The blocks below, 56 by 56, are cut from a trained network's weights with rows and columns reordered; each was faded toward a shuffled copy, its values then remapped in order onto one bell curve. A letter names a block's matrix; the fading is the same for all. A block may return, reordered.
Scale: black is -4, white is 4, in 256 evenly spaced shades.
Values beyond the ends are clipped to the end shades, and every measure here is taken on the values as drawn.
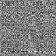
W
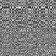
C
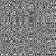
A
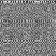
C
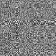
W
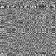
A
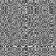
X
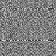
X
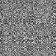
W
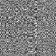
W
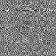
X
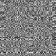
A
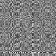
X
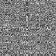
W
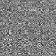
W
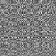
A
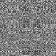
W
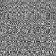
W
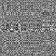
A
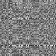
X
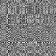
X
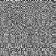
A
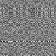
C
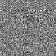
W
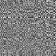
A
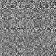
W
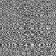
A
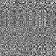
A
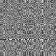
X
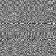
X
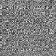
W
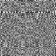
A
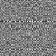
X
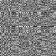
X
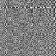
X
